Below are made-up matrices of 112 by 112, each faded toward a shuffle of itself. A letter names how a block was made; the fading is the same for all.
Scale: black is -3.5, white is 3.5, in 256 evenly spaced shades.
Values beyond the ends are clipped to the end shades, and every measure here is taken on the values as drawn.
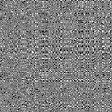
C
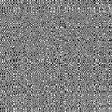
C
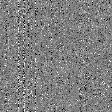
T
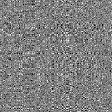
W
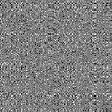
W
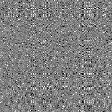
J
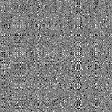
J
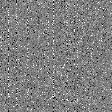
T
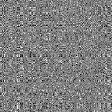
J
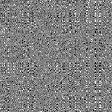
J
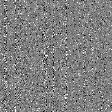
T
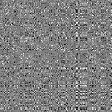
C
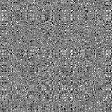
J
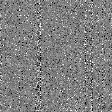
T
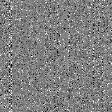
T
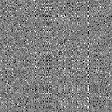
J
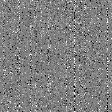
T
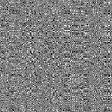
W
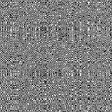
C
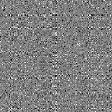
J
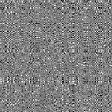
C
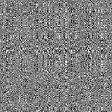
W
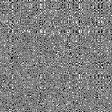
J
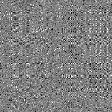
J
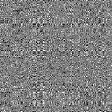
W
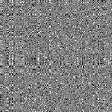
J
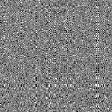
J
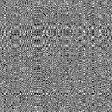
C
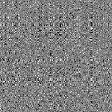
W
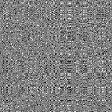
C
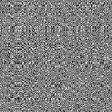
C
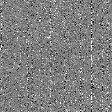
T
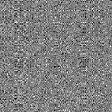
W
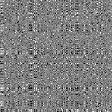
C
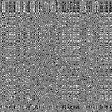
C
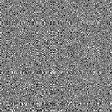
W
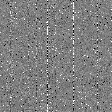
T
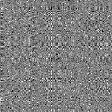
J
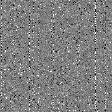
T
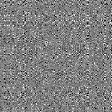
J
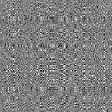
C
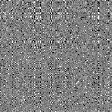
J
